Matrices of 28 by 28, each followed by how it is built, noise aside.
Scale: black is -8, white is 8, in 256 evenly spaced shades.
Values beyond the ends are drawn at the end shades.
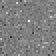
sparse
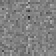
uneven columns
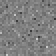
sparse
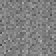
repeating rows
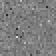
sparse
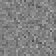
repeating rows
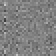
uneven columns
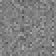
uneven columns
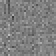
uneven columns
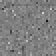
sparse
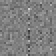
uneven columns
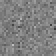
uneven columns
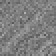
Hankel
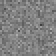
repeating rows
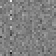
uneven columns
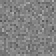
repeating rows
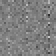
uneven columns
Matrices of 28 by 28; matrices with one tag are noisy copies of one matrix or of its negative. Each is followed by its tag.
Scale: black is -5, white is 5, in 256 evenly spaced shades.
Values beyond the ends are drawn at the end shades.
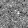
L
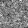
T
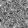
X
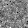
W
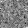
T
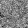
W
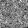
T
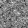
L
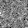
W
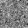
T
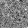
T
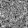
W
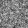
X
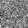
W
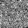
T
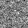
L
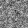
L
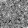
T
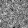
X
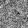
L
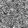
X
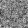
W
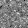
L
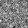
X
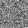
T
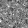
X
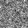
L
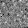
T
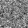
W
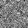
L
